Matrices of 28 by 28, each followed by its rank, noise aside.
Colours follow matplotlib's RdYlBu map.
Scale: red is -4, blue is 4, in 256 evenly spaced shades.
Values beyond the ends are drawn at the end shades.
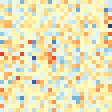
six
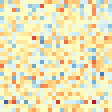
seven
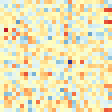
five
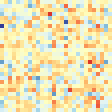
five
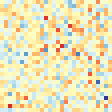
seven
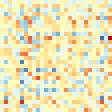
four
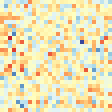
six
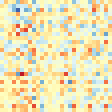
four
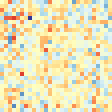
seven
